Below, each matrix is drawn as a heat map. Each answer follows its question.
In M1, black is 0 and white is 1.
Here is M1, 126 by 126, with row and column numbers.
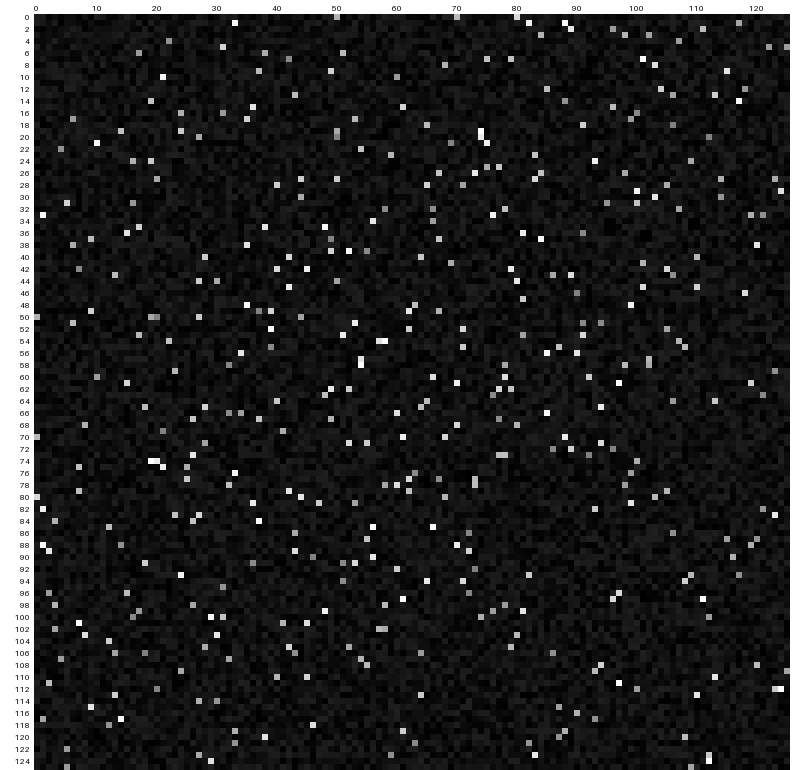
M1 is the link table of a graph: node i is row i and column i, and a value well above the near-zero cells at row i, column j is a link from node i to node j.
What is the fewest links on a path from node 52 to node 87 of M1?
3
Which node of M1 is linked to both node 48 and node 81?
node 99
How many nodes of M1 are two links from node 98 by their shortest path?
7
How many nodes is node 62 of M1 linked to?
4
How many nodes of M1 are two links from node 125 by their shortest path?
4
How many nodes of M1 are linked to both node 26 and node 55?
0
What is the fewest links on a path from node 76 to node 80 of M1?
6
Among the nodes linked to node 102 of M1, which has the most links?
node 58
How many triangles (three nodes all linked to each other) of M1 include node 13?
1
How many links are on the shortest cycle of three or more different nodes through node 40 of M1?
4
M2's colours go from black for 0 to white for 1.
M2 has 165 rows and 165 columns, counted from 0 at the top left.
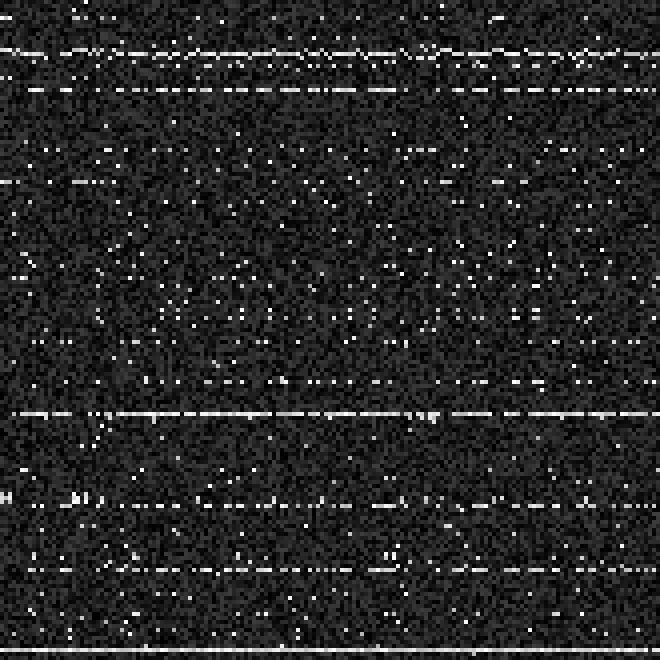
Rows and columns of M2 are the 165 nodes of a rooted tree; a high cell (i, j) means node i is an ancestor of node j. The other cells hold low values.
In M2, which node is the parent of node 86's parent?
148
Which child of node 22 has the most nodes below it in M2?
142
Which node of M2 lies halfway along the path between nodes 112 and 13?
45
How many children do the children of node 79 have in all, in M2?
4
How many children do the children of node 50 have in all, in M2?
2
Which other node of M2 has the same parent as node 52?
156
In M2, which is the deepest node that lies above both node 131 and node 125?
12
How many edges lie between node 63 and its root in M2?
5
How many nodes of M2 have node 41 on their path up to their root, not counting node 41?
8
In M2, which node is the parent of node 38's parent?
11
